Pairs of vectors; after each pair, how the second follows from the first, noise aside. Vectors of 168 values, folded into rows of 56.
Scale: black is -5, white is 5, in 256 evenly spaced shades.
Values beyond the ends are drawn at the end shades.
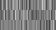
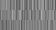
wrapped around, shrunk.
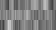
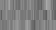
wrapped around, shrunk.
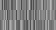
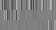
partly zeroed.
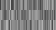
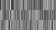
copied.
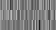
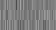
reversed, shrunk.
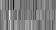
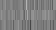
wrapped around, shrunk.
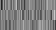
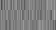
shrunk.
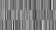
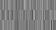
wrapped around, shrunk.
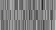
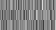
sign-scrambled.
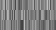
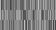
shuffled.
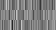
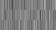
wrapped around, shrunk.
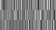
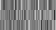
sign-scrambled.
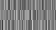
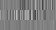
partly zeroed.
